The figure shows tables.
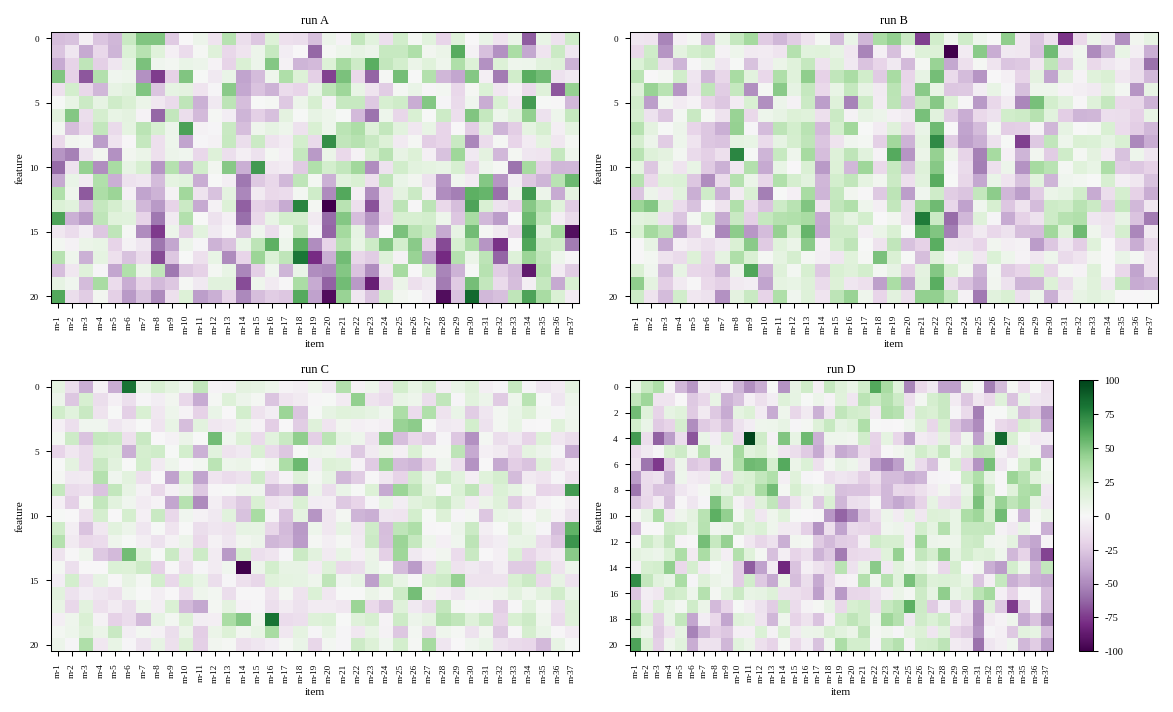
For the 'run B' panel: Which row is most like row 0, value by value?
17
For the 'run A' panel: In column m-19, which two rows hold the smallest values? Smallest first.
17, 1
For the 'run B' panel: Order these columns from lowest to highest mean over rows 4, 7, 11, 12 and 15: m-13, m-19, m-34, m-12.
m-34, m-12, m-19, m-13
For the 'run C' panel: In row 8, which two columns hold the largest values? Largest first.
m-37, m-25
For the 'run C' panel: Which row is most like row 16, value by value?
3
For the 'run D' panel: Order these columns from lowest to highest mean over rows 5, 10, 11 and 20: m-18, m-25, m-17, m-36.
m-17, m-18, m-36, m-25
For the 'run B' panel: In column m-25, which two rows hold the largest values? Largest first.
1, 12
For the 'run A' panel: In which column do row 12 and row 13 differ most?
m-18
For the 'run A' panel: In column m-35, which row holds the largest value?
3
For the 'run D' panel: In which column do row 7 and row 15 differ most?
m-1
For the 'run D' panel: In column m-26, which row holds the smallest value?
7
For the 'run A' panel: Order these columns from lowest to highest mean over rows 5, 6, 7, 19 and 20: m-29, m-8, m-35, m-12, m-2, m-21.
m-8, m-29, m-12, m-2, m-35, m-21
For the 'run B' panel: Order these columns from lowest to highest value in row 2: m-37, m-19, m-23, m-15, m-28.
m-37, m-23, m-28, m-19, m-15
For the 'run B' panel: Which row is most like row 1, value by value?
2
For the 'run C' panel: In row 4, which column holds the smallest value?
m-30
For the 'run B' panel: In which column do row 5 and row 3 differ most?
m-16
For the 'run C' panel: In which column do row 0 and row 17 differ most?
m-6
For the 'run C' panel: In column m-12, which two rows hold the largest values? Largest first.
4, 6
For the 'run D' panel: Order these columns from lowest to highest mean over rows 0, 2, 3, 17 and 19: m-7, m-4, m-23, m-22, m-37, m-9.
m-37, m-9, m-7, m-4, m-22, m-23
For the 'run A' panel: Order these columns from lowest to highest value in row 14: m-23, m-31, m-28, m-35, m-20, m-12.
m-20, m-23, m-31, m-12, m-28, m-35
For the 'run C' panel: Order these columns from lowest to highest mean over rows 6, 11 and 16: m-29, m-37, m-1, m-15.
m-29, m-15, m-1, m-37
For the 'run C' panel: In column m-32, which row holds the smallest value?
6
